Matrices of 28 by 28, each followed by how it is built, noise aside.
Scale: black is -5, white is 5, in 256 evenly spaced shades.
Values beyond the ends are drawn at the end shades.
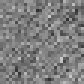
Hankel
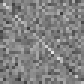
diagonal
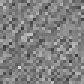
Hankel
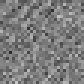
Hankel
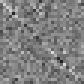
diagonal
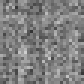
blocks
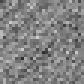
Hankel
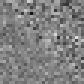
upper triangular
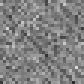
Toeplitz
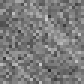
Toeplitz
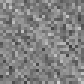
Toeplitz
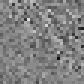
upper triangular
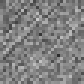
Hankel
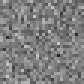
noise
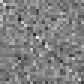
diagonal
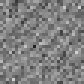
Hankel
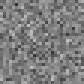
noise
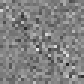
banded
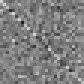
diagonal
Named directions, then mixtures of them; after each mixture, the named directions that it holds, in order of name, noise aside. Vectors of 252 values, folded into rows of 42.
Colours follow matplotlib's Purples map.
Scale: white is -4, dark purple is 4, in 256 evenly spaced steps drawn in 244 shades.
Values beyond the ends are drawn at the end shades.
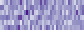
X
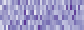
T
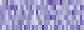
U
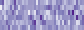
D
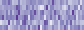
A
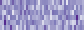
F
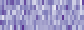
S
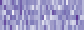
F.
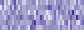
D.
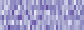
D, X.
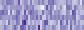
A, S, T.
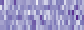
D.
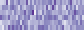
T, U, X.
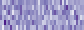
F.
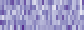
S.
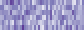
A, S, X.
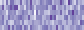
D, U, X.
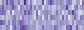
S, U.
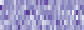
D, X.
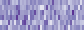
A.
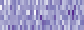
D, T, U.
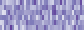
F, S.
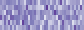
A, F.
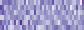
S, T.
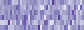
A.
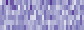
S, U, X.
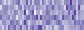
T.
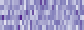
S, X.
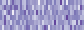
F, U.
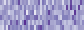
T.
